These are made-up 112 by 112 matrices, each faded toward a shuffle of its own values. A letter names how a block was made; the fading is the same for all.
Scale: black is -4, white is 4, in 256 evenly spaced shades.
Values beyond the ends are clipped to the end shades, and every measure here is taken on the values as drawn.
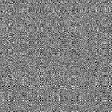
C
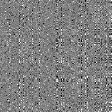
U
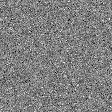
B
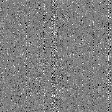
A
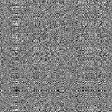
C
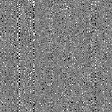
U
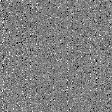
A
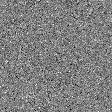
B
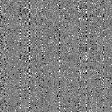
U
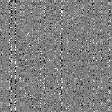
U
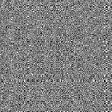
C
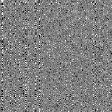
U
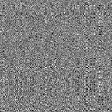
C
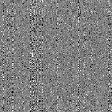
U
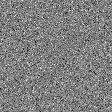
B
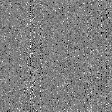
A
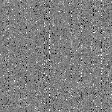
A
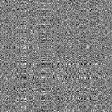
C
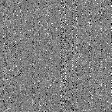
A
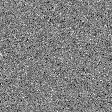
B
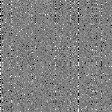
U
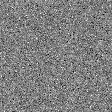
B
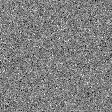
B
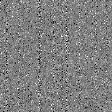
A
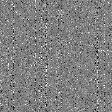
A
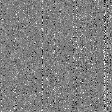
A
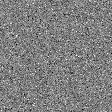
B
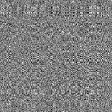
C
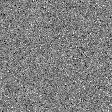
B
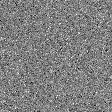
B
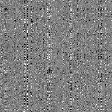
U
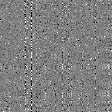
U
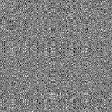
C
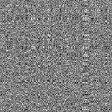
C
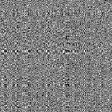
C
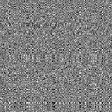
C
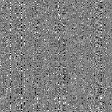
U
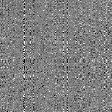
U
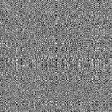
C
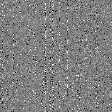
A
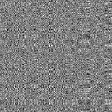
C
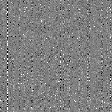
U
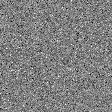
B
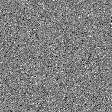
B
